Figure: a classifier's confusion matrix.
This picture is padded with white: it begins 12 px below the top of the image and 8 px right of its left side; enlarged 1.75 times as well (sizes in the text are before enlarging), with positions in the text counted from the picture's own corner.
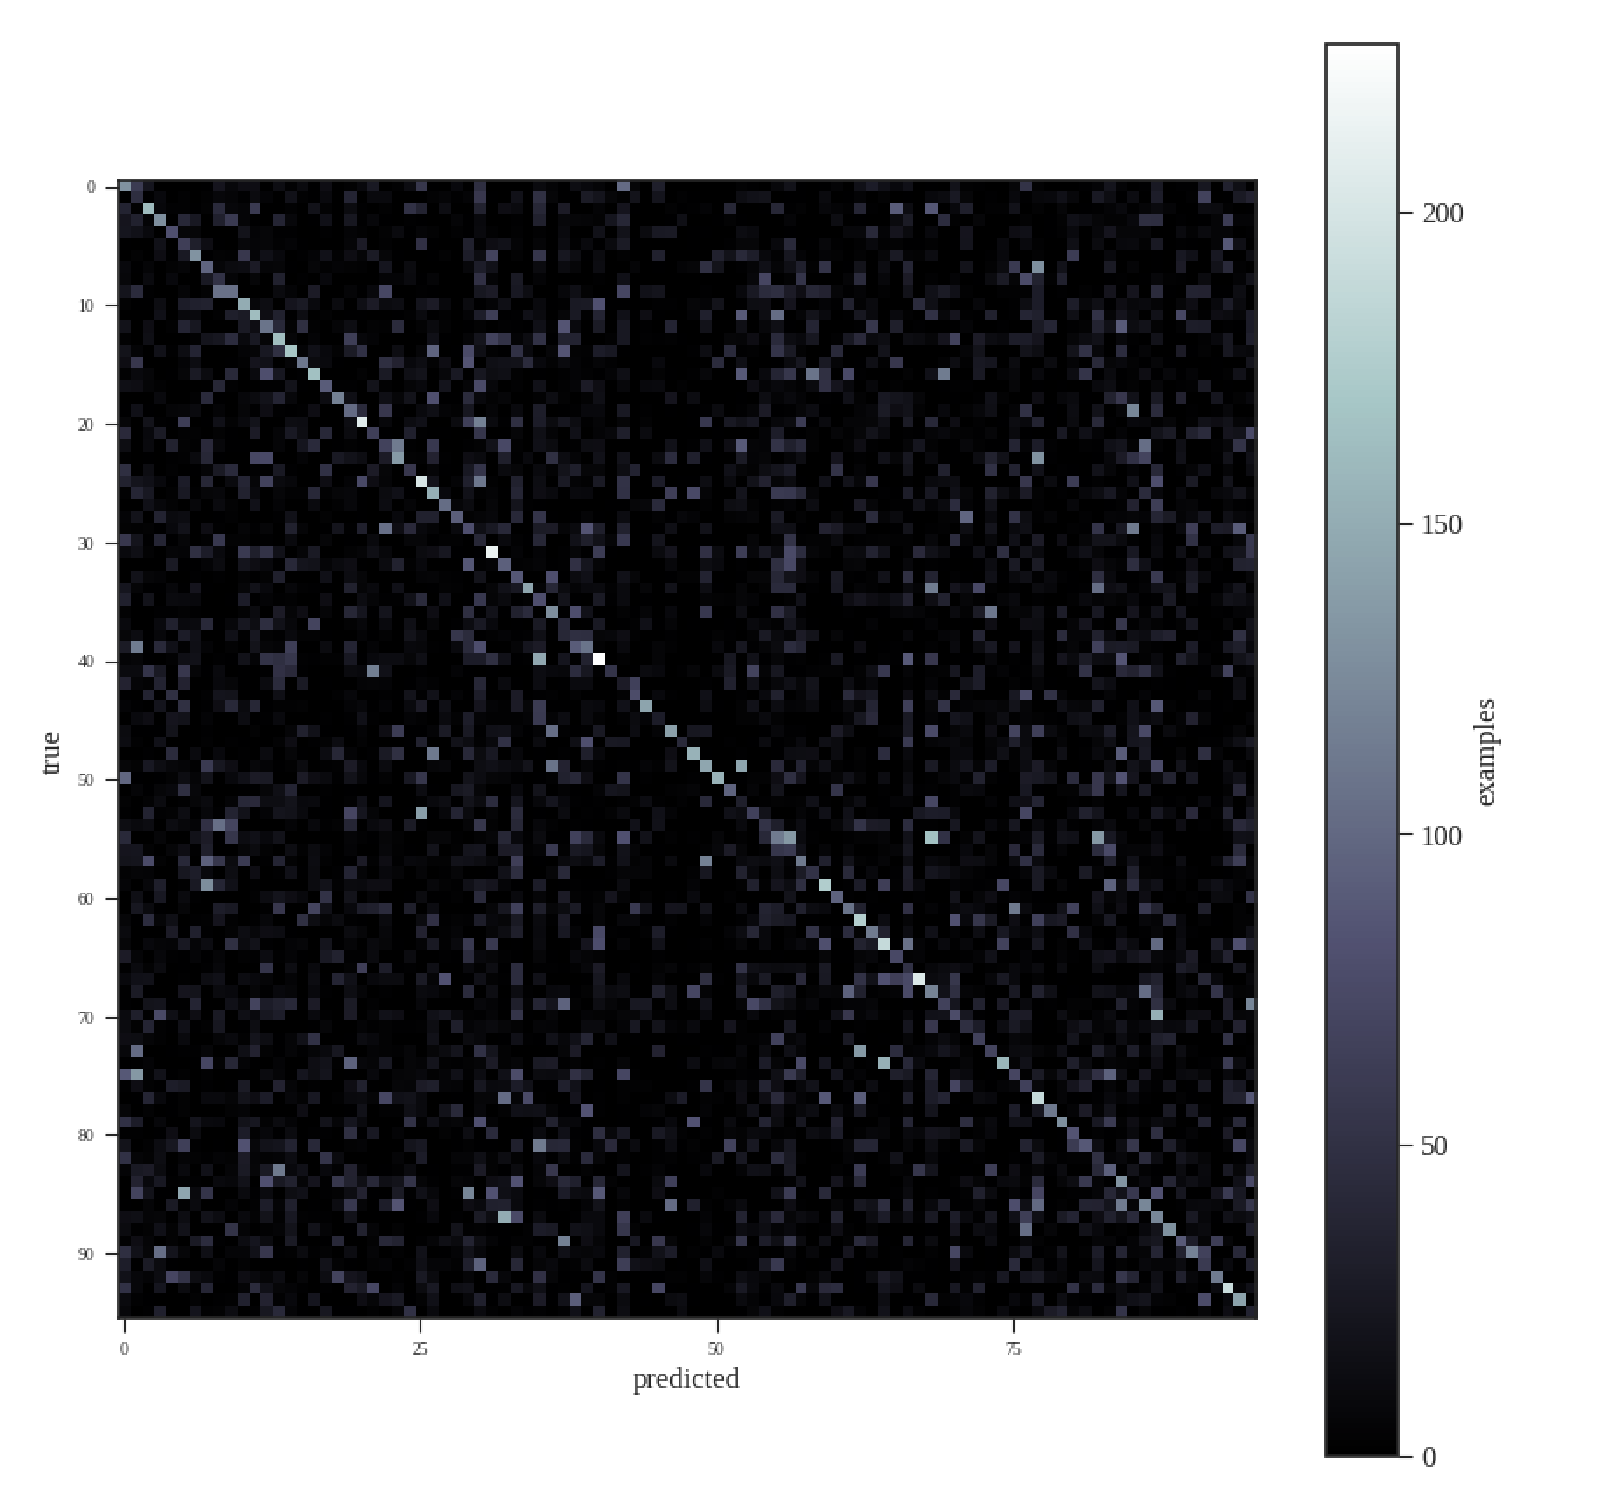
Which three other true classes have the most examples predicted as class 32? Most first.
87, 77, 22
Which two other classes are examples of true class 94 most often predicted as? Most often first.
38, 91
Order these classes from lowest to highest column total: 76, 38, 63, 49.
63, 49, 38, 76
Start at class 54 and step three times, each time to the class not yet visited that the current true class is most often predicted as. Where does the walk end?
70
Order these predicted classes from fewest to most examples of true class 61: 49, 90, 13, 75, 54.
90, 49, 54, 13, 75
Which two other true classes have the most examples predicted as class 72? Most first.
34, 62
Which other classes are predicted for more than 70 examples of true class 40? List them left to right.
35, 66, 84
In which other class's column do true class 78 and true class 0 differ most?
42
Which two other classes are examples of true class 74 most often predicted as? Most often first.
64, 19
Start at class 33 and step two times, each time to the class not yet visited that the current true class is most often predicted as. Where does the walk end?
73
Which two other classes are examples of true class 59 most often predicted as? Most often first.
7, 83
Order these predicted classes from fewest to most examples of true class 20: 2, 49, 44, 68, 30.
44, 2, 68, 49, 30
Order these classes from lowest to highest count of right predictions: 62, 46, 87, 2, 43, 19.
43, 19, 87, 46, 2, 62
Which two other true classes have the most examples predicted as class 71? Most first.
28, 79
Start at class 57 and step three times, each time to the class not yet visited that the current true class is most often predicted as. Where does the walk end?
68
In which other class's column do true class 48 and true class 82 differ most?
26
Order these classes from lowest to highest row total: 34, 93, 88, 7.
88, 7, 34, 93
